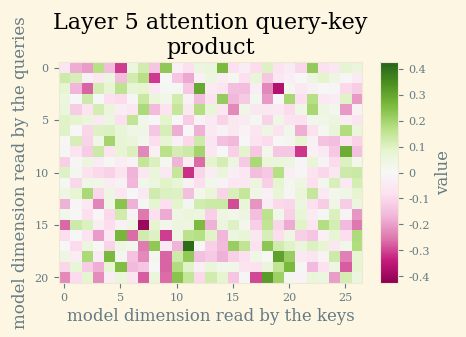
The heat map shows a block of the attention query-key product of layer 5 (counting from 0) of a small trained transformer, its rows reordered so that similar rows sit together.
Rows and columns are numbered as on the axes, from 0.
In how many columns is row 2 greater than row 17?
13
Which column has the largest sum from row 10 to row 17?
8
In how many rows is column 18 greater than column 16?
10
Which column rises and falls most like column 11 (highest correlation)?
18
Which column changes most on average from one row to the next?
12
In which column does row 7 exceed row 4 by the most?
1
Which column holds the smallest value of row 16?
9
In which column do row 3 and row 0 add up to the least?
5
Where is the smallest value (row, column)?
15, 7
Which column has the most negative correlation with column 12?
19
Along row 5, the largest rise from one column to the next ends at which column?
6
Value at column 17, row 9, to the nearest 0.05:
0.2
